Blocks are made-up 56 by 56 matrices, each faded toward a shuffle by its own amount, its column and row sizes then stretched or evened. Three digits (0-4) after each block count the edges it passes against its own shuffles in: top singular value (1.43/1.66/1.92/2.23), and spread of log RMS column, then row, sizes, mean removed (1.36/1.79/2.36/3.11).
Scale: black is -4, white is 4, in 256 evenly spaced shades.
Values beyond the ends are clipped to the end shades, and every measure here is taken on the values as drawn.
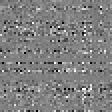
1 2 4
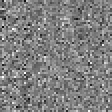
1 2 1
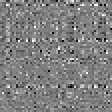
4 1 3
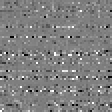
1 0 4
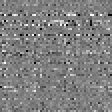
1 1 4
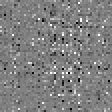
1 3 2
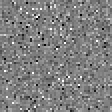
0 0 0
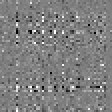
4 3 3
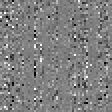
1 4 0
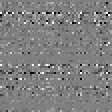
3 1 4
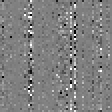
3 4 0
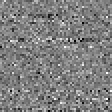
0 1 3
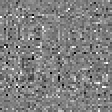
3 1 2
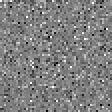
1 1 1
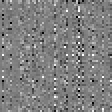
3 4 1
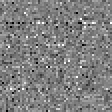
2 1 2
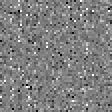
0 2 0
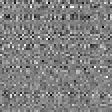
4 0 4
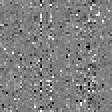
3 3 0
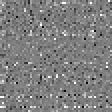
3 1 2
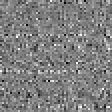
3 1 3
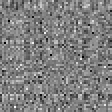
4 0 1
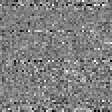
2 0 3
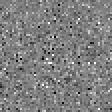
0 1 1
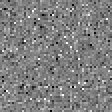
1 0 0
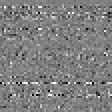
2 0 3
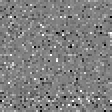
0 0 2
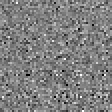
0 1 2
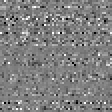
1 0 4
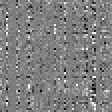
3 4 1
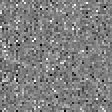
2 2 0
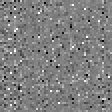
1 2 0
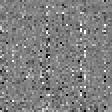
0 3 2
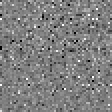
0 1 1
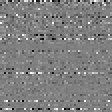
1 0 4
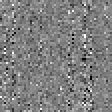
1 3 0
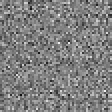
3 1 1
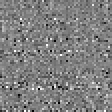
1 1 3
